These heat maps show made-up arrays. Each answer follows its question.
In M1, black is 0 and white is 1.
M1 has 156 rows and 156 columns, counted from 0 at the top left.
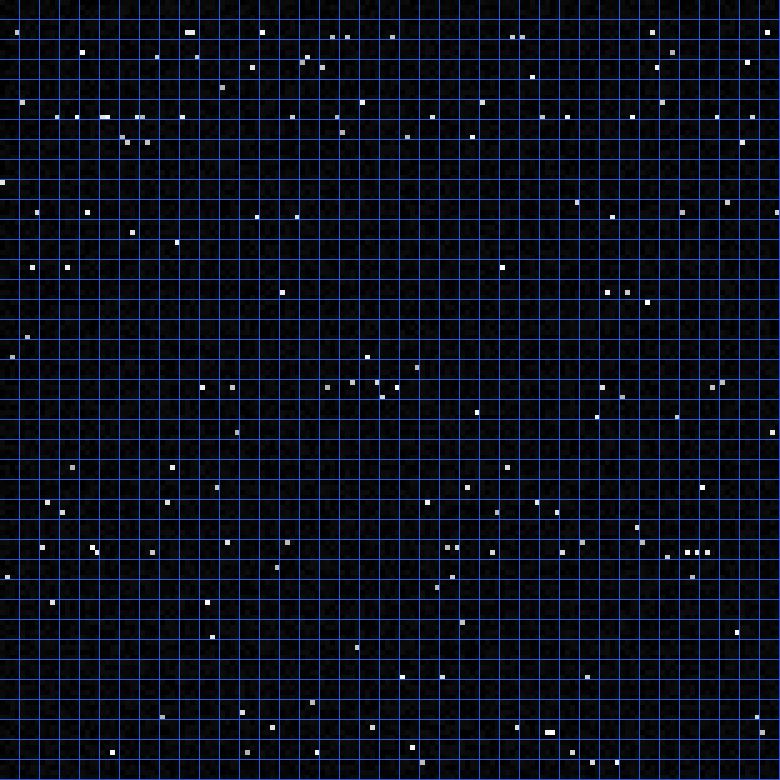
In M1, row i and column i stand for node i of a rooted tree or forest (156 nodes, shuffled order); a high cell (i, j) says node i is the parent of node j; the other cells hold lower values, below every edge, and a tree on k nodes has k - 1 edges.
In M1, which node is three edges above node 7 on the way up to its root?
105
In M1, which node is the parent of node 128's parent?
23
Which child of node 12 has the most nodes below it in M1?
60
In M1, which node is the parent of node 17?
42
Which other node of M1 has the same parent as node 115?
145
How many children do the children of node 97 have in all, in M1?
7
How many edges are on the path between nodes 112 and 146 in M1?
2
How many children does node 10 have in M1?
2
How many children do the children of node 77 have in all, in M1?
8
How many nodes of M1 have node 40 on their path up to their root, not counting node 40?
8
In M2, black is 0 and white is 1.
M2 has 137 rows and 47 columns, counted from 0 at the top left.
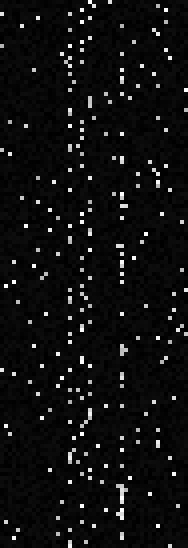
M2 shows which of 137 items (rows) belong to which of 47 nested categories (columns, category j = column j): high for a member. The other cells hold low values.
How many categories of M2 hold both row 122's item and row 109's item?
1
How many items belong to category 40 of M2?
2
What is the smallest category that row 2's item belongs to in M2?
41
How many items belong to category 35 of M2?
2
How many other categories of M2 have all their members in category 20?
9
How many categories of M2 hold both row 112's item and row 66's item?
1
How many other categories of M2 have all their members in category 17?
10
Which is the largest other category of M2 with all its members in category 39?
34
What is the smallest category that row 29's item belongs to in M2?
23
